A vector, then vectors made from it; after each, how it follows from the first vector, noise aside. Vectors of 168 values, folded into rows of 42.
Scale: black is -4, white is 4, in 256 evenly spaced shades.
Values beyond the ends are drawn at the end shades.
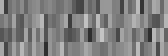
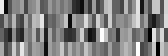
scaled up.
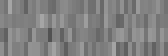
wrapped around, negated, shrunk.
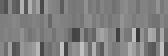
wrapped around, partly zeroed.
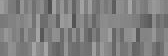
wrapped around, shrunk.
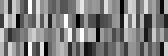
reversed, scaled up.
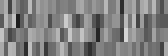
reversed.
